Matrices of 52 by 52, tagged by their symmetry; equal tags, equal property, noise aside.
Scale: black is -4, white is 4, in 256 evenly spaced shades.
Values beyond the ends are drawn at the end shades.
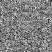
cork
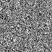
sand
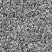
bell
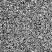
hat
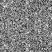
hat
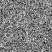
bell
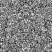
cork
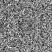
hat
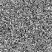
bell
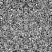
cork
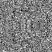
hat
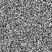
bell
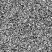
bell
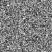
hat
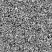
sand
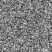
bell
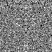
cork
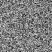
hat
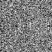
hat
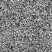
bell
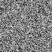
bell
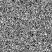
sand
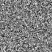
sand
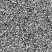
bell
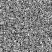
bell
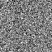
sand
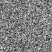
sand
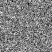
sand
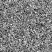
sand
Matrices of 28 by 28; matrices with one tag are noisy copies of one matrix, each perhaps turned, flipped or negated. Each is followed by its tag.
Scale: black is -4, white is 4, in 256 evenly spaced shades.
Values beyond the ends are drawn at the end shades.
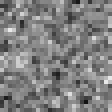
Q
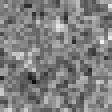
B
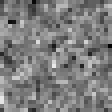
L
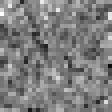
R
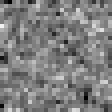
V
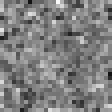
V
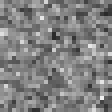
Q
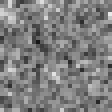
R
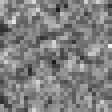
L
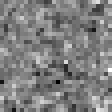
R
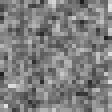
V
